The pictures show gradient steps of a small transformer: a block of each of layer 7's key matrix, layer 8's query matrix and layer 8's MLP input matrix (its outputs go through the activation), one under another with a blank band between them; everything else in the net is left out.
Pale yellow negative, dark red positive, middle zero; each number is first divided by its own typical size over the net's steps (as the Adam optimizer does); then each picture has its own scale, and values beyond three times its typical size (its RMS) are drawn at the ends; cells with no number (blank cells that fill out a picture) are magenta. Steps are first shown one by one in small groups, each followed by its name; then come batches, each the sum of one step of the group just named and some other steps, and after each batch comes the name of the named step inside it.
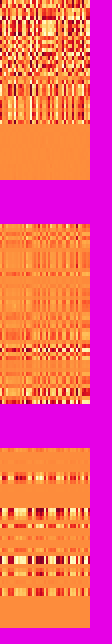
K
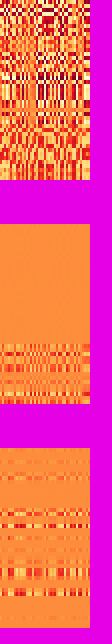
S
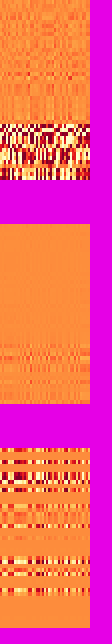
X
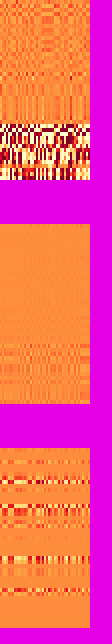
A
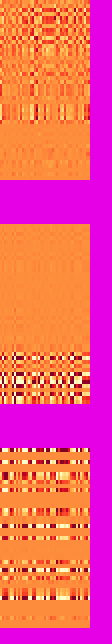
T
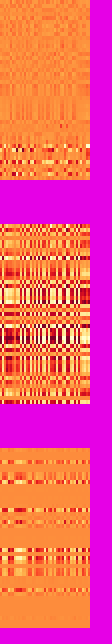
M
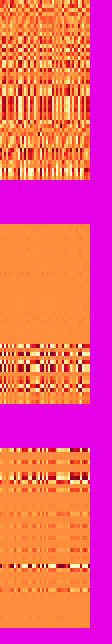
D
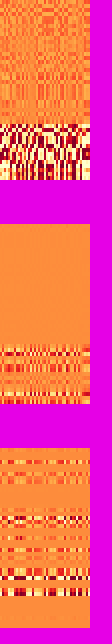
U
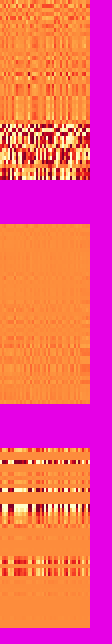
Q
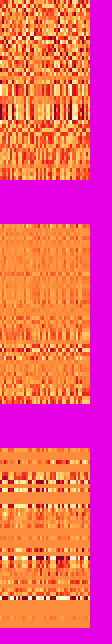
Q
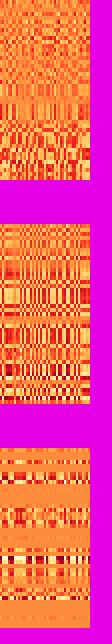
M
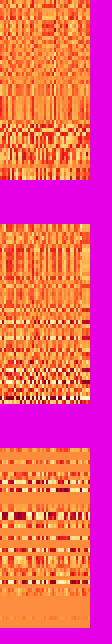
X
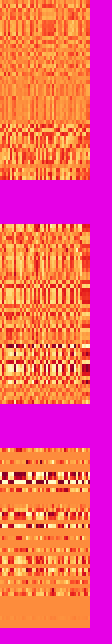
X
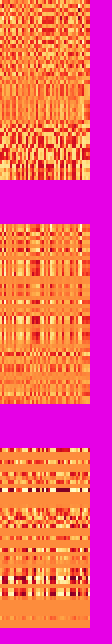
U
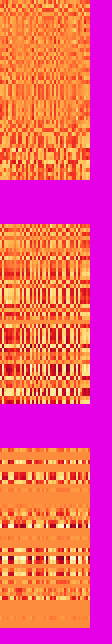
M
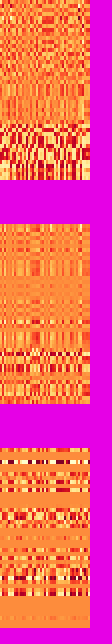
U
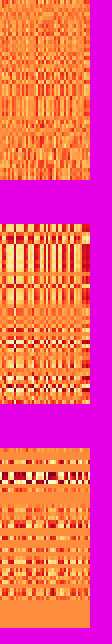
X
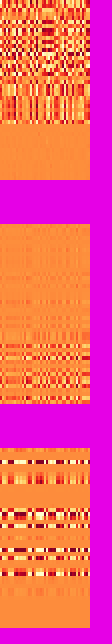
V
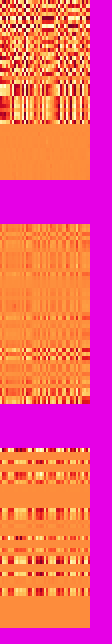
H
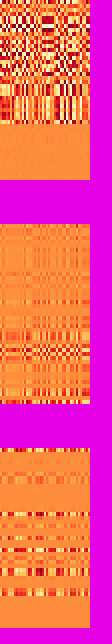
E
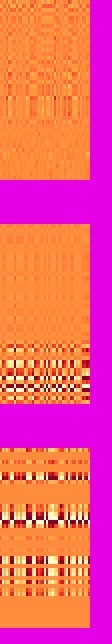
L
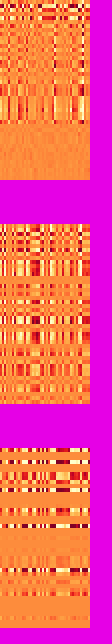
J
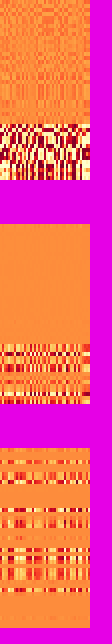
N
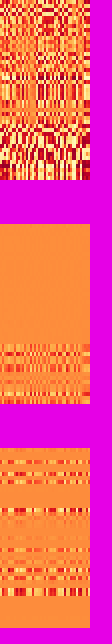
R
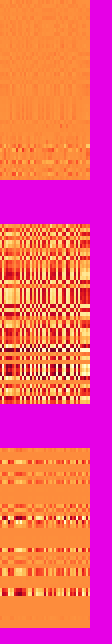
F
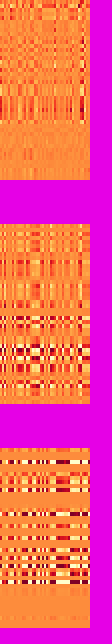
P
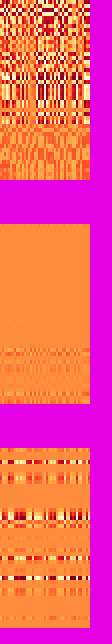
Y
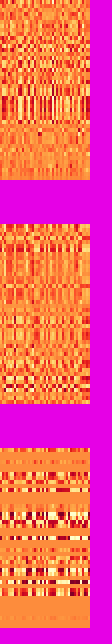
L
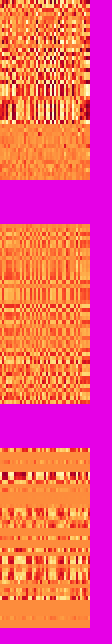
L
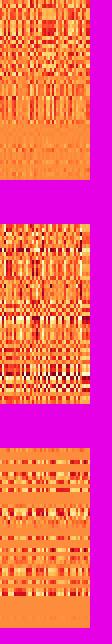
F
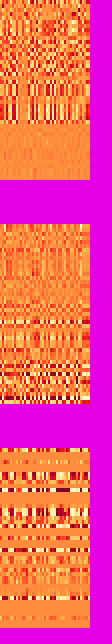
J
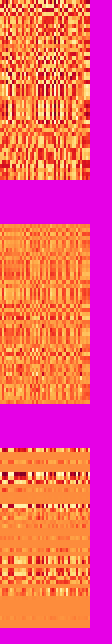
R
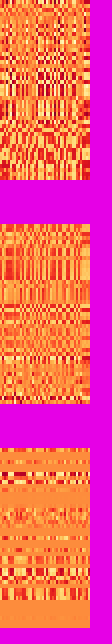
R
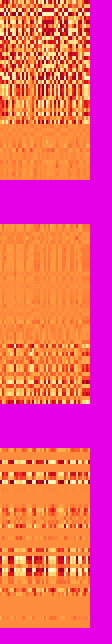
Y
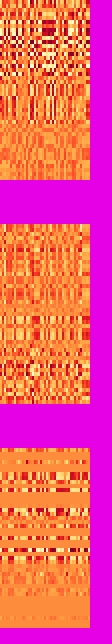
V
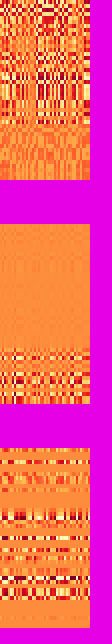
Y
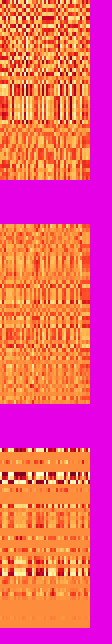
H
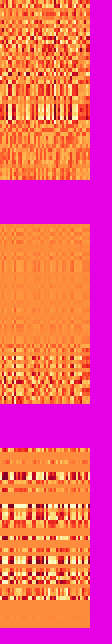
L
